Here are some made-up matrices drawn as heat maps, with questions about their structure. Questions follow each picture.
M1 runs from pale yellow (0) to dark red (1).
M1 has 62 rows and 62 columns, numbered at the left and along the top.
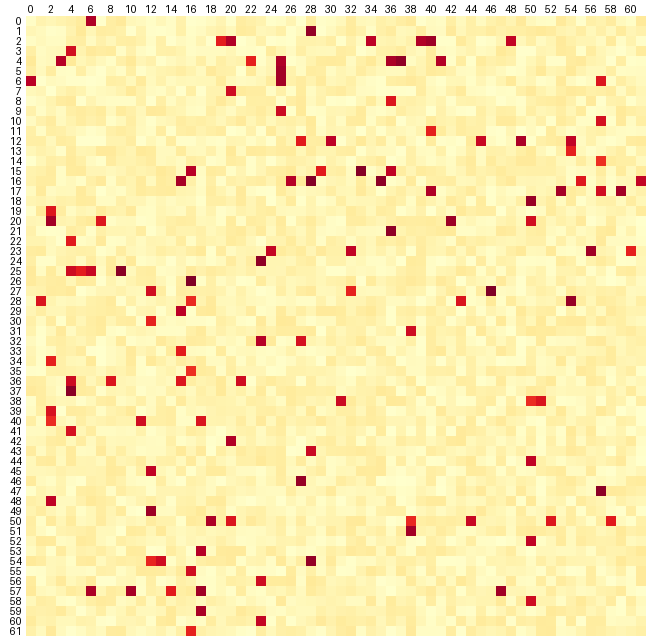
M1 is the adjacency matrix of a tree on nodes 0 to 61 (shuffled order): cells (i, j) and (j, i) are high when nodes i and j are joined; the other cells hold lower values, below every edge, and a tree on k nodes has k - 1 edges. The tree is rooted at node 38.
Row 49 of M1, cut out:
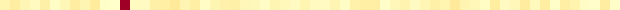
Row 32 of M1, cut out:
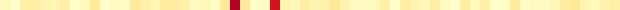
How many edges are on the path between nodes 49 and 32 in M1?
3
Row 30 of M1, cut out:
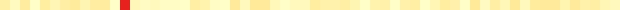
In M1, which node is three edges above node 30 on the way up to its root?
28
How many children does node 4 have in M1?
5
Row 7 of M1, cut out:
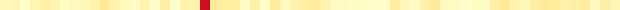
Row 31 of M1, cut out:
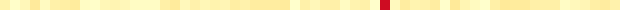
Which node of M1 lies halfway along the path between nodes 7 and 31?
50
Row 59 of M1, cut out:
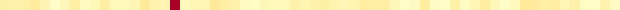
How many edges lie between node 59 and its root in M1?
6
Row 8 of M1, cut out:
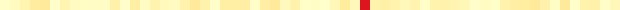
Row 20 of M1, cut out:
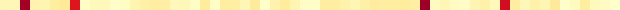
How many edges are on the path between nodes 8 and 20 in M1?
9
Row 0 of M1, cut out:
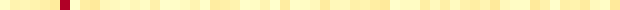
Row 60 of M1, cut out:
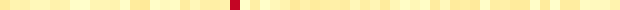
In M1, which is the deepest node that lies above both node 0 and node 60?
6
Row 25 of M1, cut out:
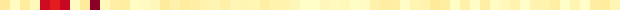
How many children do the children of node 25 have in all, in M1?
5
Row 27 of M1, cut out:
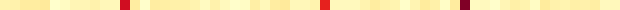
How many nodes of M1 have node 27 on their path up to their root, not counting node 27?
6
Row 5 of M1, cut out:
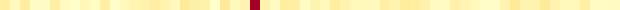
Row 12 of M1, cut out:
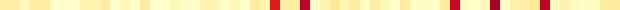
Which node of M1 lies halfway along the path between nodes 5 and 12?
15
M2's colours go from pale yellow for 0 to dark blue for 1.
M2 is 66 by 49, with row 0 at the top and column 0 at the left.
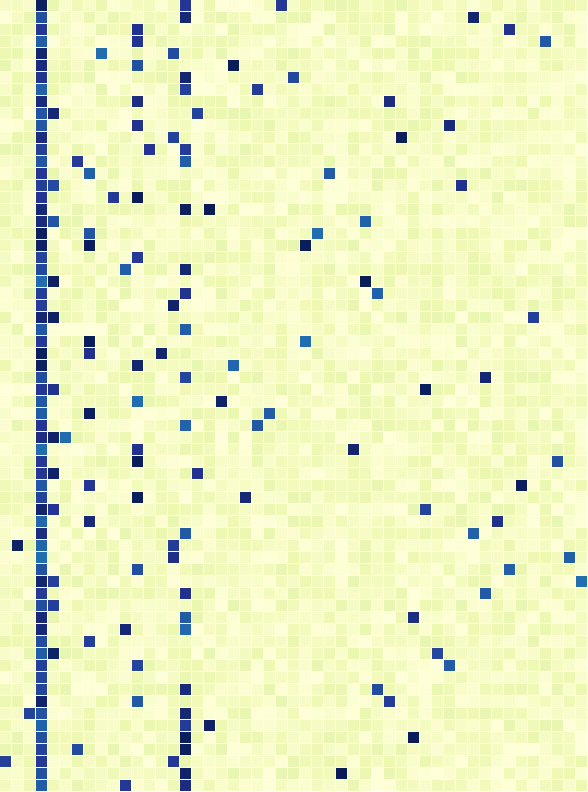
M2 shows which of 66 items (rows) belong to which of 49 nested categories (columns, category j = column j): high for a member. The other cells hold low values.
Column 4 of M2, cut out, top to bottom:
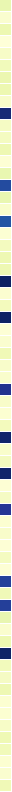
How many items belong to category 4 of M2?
12
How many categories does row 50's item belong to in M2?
2
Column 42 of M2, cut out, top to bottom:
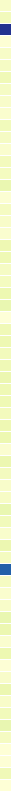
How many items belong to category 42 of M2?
2
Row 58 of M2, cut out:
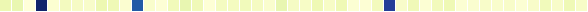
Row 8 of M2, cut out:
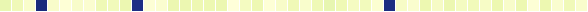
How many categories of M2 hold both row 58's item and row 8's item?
3
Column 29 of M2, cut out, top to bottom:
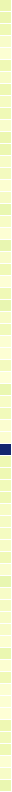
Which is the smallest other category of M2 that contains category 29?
11
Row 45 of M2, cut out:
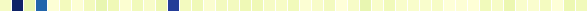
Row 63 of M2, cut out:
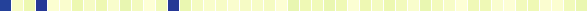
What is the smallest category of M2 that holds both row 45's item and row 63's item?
14
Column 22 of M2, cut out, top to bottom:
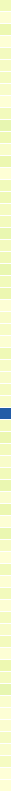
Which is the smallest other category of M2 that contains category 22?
7
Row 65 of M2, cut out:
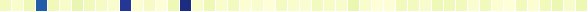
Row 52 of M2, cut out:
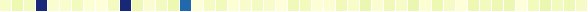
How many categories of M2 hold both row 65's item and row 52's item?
3
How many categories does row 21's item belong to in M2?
2
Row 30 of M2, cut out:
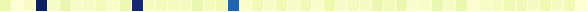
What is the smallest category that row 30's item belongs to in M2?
19
